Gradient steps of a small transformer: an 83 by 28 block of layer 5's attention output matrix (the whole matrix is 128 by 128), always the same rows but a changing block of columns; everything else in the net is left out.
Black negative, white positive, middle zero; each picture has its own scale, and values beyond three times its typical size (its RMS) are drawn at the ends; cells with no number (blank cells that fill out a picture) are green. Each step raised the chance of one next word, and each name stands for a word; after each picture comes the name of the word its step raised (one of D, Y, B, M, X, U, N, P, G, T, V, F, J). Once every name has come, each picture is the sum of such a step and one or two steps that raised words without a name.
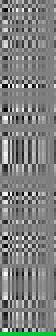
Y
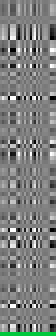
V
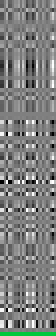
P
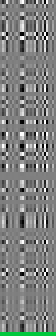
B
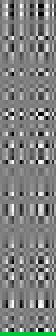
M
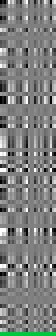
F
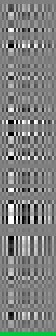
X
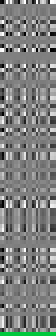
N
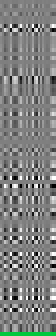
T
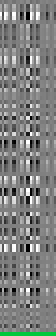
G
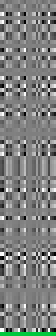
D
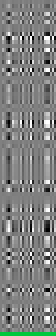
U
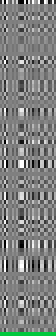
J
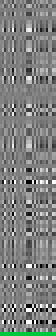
P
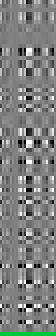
F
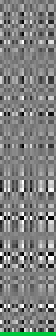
D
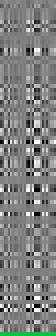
T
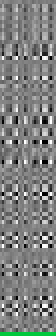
Y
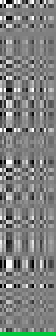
J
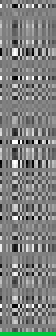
X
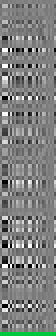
V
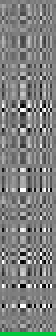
D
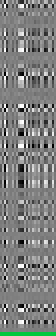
B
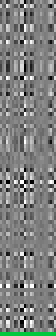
P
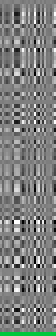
G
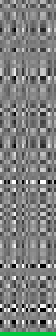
P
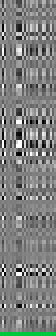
B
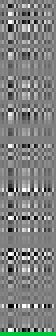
D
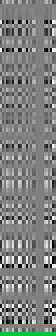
N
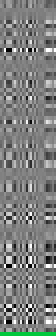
N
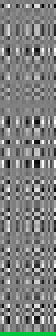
U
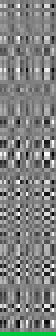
P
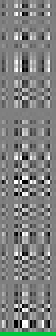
P
